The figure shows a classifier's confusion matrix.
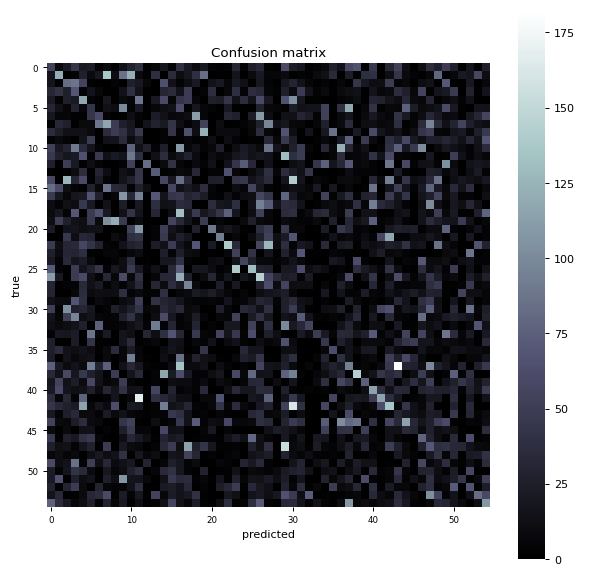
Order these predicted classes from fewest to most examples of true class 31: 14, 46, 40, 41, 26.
41, 40, 26, 14, 46
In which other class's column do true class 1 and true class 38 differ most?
7
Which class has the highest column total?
29
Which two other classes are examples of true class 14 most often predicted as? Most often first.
30, 2
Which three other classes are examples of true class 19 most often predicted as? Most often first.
8, 7, 40
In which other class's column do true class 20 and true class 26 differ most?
16
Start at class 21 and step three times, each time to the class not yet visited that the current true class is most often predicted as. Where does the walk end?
2
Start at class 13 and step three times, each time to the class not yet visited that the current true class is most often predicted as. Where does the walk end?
17
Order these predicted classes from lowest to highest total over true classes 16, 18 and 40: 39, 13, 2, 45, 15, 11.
45, 2, 39, 15, 11, 13
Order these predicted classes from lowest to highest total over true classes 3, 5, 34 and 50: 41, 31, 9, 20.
41, 20, 31, 9
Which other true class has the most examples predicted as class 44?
5
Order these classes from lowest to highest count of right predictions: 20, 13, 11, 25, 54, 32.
11, 32, 13, 20, 54, 25
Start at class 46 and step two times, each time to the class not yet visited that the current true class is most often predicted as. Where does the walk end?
23
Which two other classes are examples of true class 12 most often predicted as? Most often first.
49, 42
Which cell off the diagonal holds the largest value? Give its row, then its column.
37, 43
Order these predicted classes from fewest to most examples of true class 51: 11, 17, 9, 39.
11, 17, 39, 9
